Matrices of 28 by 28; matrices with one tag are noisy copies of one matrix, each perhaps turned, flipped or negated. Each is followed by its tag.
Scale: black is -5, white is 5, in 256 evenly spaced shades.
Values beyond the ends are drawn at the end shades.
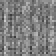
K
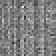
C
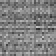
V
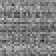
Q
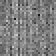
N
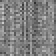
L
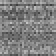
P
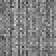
N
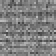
C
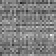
L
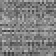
L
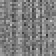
C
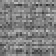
K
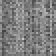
P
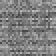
N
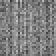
N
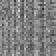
C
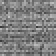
V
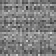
P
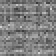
K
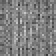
N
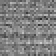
C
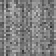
P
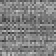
L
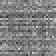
N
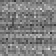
Q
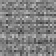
C
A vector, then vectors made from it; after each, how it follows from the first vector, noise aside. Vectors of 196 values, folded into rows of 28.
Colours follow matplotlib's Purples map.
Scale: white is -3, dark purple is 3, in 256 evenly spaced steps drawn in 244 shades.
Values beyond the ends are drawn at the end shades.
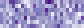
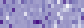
wrapped around, partly zeroed.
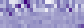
negated, partly zeroed.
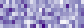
wrapped around, negated.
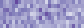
wrapped around, negated, shrunk.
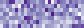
sign-scrambled.
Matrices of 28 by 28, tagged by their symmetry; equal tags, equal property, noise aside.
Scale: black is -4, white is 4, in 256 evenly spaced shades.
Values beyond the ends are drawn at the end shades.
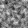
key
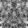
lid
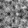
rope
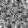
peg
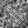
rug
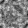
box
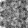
rope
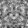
lid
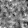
key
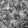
rug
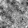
rug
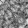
rug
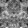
lid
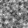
rug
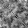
rug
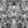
lid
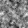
peg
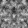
lid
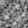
rug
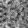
rope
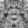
lid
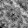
box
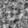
key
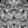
lid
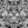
lid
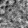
rug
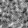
key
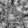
box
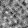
box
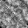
box
